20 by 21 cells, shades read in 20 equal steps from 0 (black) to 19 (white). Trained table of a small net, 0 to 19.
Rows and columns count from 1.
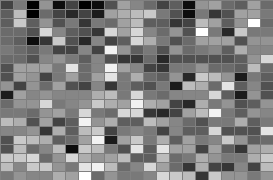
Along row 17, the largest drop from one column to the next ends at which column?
6
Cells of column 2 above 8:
15
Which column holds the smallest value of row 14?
5
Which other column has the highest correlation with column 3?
8
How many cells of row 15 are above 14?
3
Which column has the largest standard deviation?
7
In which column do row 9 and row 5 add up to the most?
11
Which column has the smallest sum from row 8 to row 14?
19
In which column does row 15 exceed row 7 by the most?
17
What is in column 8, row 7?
10
